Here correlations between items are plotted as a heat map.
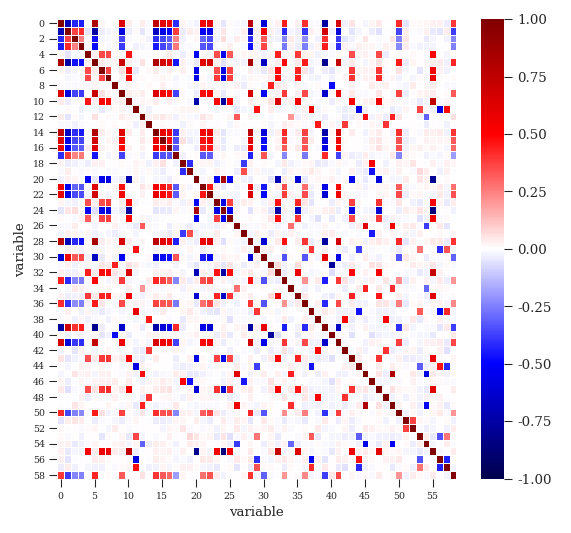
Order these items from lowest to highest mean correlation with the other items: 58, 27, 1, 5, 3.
1, 3, 27, 58, 5
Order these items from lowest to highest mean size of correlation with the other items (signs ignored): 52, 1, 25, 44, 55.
52, 44, 25, 55, 1
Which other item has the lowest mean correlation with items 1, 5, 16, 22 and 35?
39
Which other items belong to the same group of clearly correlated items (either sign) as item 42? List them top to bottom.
13, 38, 48
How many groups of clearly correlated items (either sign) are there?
8
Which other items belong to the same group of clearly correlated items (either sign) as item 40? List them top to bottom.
8, 31
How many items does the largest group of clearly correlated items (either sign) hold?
20
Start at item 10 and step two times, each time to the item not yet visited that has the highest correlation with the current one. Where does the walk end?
32
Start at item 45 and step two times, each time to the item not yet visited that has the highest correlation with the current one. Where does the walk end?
26
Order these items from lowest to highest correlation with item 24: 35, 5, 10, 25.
10, 35, 25, 5
